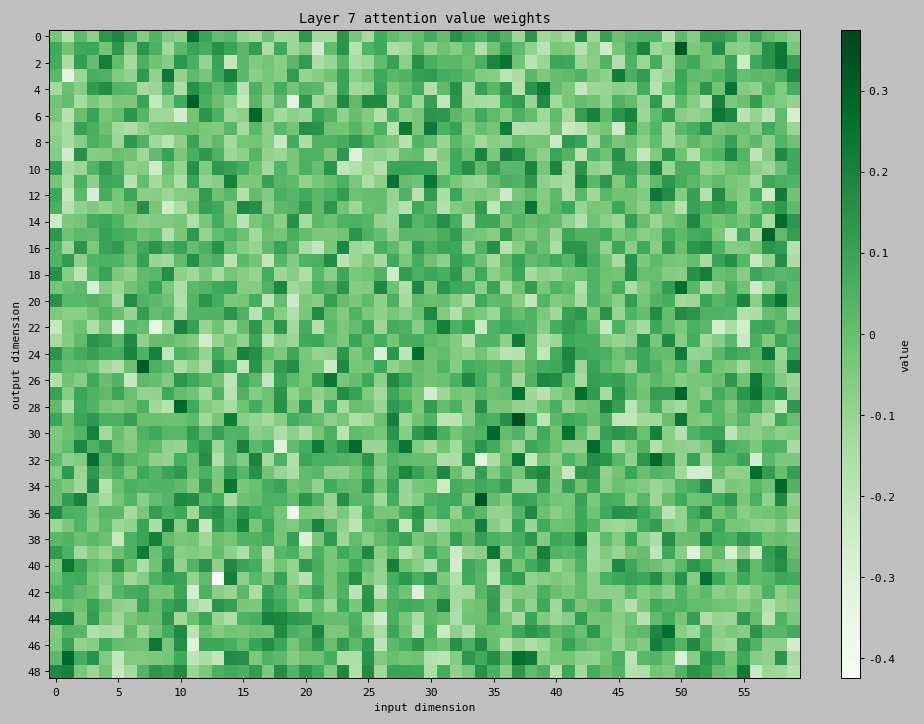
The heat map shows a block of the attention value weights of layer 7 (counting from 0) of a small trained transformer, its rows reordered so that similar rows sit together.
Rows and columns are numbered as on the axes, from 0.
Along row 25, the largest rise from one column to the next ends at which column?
23
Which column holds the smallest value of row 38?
20
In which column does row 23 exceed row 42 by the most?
29
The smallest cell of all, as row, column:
41, 13
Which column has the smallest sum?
26
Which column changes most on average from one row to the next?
38
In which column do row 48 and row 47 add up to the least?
5
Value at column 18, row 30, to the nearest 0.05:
-0.15
